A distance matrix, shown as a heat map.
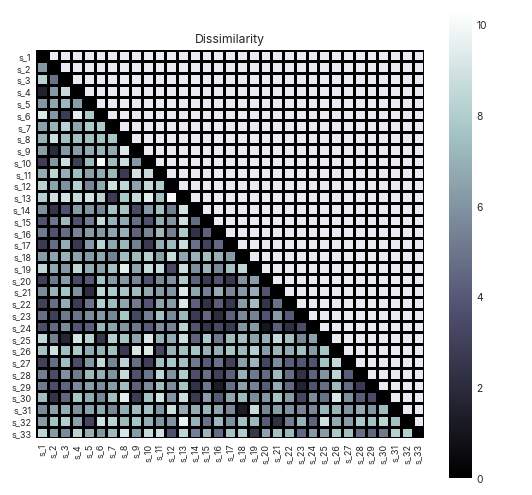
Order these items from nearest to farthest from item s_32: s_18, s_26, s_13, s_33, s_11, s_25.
s_11, s_26, s_18, s_33, s_25, s_13
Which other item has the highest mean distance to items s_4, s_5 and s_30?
s_13
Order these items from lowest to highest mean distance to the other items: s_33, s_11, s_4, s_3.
s_4, s_3, s_33, s_11
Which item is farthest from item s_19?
s_8
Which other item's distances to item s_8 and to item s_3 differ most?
s_25
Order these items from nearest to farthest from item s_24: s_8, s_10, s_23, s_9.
s_23, s_10, s_9, s_8
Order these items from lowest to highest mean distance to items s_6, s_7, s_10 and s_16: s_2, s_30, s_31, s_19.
s_2, s_30, s_31, s_19
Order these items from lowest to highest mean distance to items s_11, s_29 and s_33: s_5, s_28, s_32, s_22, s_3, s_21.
s_28, s_3, s_22, s_5, s_21, s_32
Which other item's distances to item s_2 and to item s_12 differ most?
s_9
